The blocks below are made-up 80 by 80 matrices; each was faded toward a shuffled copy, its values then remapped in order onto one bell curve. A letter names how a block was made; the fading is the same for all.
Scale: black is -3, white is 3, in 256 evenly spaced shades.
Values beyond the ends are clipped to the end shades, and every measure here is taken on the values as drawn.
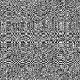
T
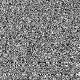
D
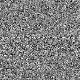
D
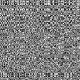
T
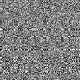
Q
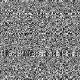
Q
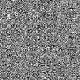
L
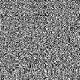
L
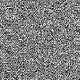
L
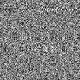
L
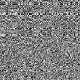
Q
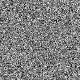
D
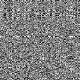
Q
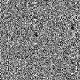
L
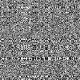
Q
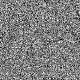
D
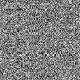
L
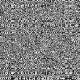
Q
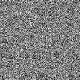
L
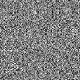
L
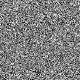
D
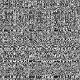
Q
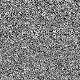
D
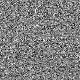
D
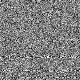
D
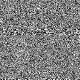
D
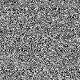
D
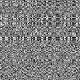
T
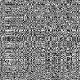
T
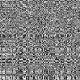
T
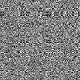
Q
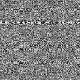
Q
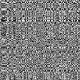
T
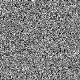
D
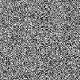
L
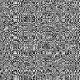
T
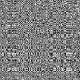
T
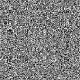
L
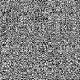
L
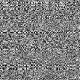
Q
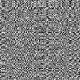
T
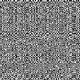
T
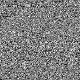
D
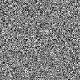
L
